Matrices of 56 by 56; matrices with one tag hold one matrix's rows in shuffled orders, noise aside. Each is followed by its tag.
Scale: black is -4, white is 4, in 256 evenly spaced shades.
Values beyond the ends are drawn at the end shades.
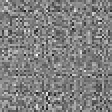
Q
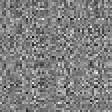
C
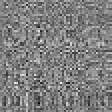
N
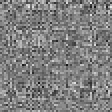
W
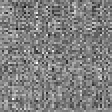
Q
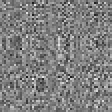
C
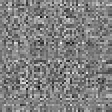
N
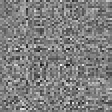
N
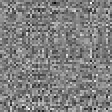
W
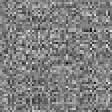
W
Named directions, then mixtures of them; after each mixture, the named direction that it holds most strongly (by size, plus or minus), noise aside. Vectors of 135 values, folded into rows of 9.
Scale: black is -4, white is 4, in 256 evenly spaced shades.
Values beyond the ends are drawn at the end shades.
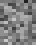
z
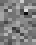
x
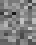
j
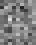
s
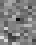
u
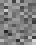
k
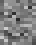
u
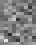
u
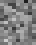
z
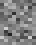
u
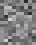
z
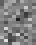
u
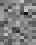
x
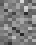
x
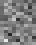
u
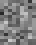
j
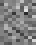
x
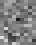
u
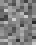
z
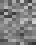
j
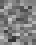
u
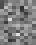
s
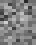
z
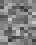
s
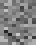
k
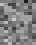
z
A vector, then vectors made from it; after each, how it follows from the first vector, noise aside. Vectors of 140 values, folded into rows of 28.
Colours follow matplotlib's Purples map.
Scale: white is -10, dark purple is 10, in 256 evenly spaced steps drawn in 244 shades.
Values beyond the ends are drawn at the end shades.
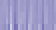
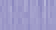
reversed, shrunk.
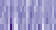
negated, scaled up.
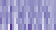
negated, scaled up.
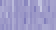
reversed, negated, partly zeroed.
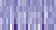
scaled up.
